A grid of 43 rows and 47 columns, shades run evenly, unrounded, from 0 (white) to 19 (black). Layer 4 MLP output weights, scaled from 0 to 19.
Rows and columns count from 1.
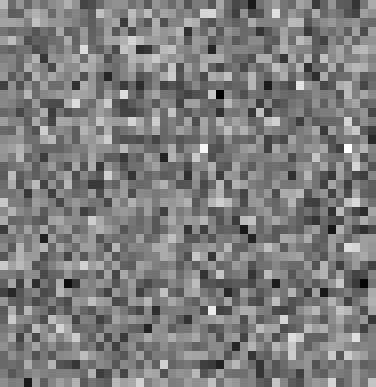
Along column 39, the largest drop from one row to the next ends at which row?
5
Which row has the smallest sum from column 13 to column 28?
2
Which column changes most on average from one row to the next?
27
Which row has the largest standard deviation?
32
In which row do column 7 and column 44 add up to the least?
17
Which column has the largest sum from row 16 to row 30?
42
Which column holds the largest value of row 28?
14
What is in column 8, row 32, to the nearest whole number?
6
